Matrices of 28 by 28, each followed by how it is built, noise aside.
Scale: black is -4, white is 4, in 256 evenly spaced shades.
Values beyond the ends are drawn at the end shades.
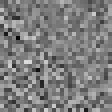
lower triangular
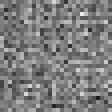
blocks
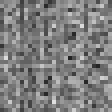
blocks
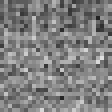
blocks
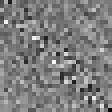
banded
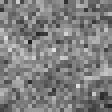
smooth
